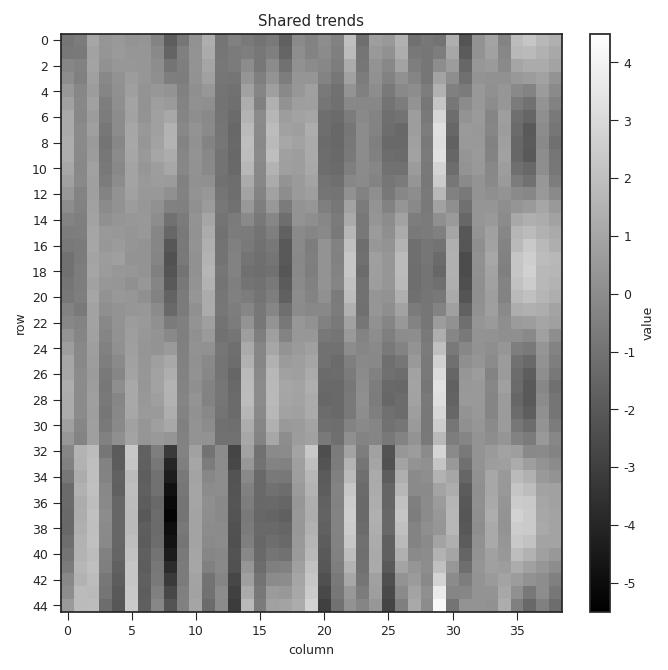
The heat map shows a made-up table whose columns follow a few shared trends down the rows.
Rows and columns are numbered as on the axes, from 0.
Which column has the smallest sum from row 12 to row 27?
31
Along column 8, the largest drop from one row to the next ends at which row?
32
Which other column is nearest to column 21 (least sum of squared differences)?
12
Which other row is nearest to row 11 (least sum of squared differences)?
5
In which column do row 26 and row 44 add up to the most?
29
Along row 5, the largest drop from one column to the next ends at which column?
30
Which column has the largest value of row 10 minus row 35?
8
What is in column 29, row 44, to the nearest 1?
4
